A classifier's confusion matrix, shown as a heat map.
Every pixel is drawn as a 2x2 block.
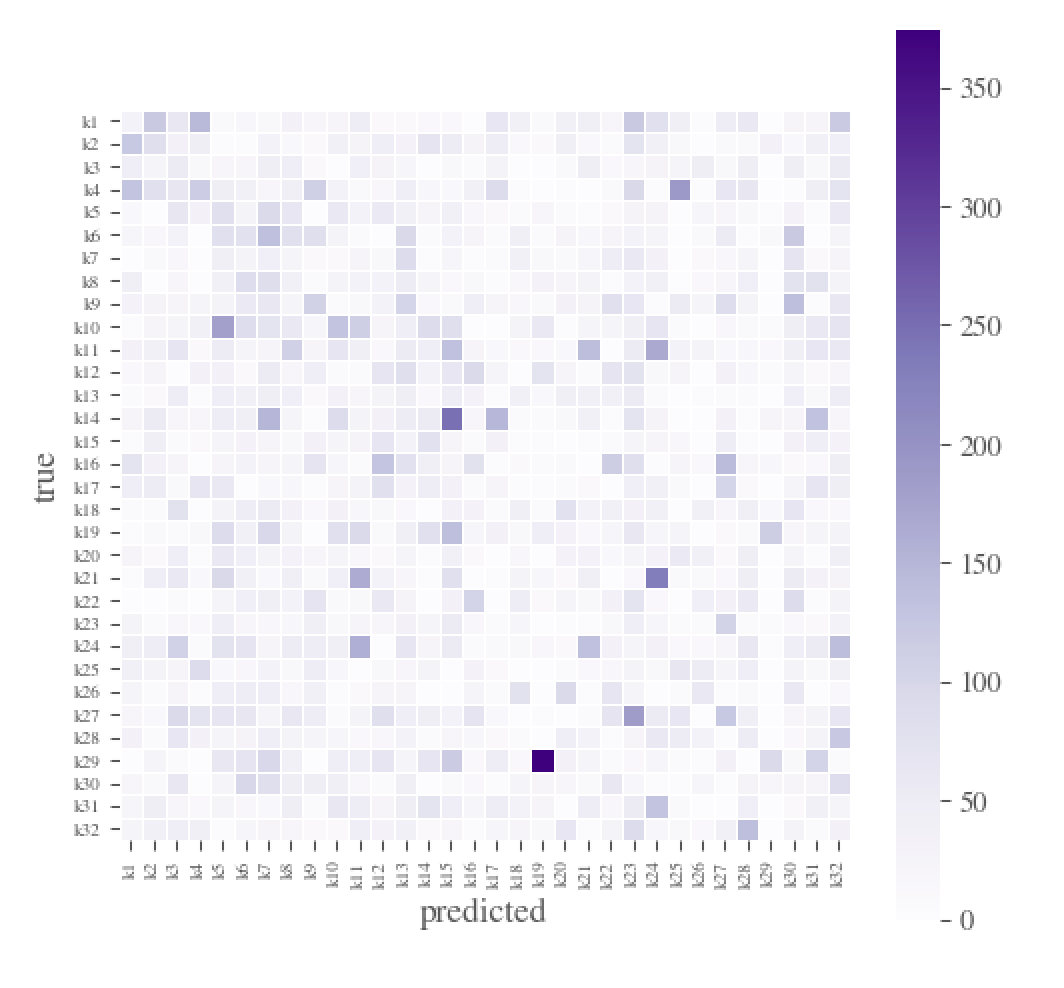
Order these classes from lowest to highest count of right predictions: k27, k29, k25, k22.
k22, k25, k29, k27
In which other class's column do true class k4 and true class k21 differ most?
k24
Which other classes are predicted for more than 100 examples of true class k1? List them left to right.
k2, k4, k23, k32
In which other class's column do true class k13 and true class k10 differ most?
k5
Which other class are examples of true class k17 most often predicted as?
k27
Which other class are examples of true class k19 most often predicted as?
k15
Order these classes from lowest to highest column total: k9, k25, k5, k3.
k25, k9, k3, k5
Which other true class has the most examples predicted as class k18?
k26
